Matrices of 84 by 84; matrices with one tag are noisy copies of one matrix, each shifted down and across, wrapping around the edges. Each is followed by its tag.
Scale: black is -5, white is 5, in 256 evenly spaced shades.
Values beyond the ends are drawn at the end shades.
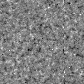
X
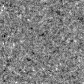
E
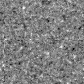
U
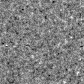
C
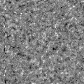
X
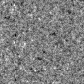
E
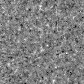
C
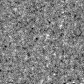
C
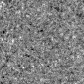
E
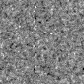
X
